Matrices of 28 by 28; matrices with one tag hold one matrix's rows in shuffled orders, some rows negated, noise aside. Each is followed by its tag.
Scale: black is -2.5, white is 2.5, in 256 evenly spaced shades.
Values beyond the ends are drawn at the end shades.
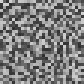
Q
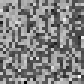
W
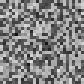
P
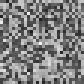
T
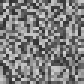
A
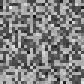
W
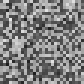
T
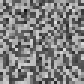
Q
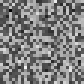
P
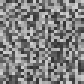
A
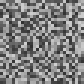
A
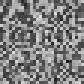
Q
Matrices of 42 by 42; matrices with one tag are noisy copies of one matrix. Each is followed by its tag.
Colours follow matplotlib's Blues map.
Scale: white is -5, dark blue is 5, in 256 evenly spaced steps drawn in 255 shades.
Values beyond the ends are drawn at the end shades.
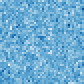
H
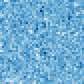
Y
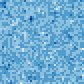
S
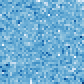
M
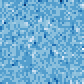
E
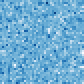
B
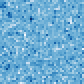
S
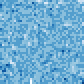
M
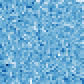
M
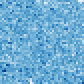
M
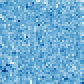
M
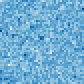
H
